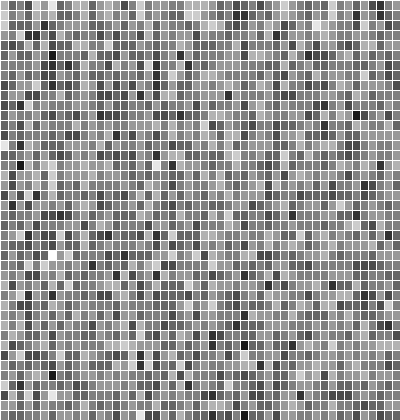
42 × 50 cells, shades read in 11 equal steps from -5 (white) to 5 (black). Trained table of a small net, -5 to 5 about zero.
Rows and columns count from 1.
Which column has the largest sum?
31
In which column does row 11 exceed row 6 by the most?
44
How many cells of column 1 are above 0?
14
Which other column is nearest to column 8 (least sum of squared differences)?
34
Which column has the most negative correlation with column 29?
8
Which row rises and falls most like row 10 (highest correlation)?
36
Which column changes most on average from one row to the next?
20
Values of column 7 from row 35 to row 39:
1 0 2 4 0
